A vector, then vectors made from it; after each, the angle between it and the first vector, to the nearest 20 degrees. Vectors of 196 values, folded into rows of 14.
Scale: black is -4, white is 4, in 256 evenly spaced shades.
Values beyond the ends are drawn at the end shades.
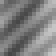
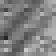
40 degrees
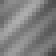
160 degrees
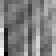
60 degrees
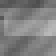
60 degrees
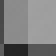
80 degrees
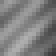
160 degrees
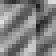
60 degrees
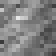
140 degrees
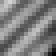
140 degrees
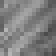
160 degrees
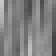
80 degrees
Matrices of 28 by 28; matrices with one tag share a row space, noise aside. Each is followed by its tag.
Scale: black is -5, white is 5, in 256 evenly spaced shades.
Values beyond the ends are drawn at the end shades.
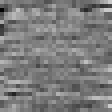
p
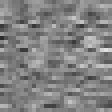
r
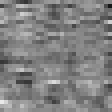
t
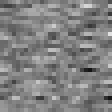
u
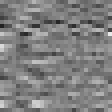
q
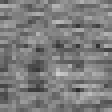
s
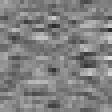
u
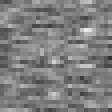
u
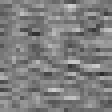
r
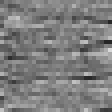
p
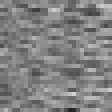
r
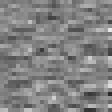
u
